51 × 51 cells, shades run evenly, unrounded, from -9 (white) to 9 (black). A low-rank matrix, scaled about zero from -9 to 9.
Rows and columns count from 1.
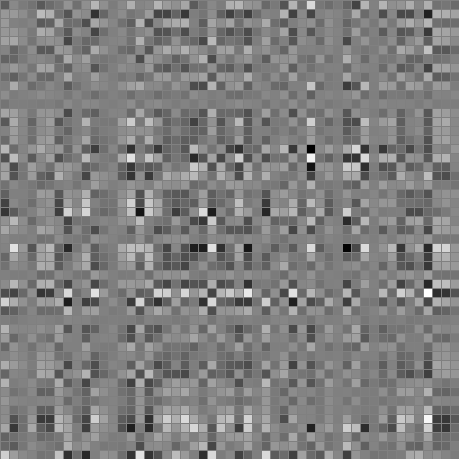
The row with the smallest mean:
33
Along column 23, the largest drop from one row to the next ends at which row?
35
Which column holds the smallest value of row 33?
48
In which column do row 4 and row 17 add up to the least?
40
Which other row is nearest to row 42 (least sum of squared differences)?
30
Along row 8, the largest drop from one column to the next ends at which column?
49
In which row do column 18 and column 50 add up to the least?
18
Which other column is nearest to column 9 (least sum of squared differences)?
42
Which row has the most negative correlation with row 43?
23
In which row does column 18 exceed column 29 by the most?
34
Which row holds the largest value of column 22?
28
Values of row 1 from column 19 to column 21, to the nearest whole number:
-2 -1 -3
